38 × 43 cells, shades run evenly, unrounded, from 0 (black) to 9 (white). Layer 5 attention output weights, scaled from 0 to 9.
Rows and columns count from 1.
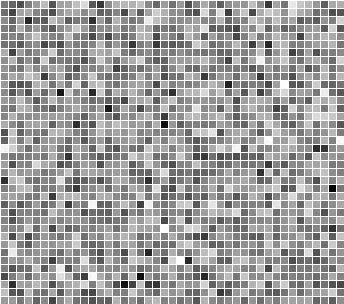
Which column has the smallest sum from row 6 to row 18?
21
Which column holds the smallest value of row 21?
34
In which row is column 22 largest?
33
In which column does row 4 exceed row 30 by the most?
26
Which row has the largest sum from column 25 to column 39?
27
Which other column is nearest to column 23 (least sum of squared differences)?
17
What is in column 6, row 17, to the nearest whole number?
4
